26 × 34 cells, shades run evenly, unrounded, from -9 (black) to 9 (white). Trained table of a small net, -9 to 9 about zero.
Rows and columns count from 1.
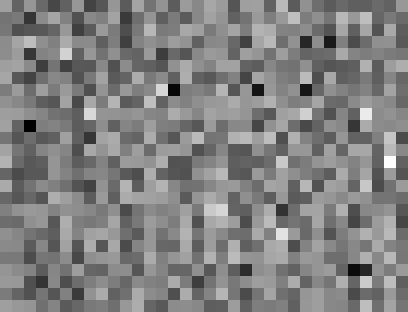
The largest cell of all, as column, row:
33, 14
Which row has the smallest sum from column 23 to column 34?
4
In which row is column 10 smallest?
6
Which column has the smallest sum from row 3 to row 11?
7
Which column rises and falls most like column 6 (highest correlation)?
13
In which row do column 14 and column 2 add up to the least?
15
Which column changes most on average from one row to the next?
31
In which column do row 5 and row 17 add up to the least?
3
